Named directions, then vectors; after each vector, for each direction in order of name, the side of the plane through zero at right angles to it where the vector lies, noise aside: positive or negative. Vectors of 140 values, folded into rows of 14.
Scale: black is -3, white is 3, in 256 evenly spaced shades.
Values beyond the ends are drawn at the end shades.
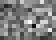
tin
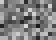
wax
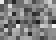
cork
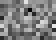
positive, positive, negative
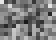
positive, negative, positive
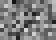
positive, negative, negative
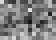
positive, negative, positive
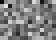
negative, negative, negative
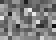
negative, negative, positive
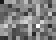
negative, positive, negative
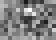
negative, negative, positive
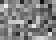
negative, negative, negative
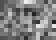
positive, positive, negative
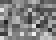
negative, negative, positive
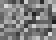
positive, negative, negative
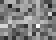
negative, positive, negative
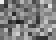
positive, positive, positive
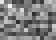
positive, negative, negative
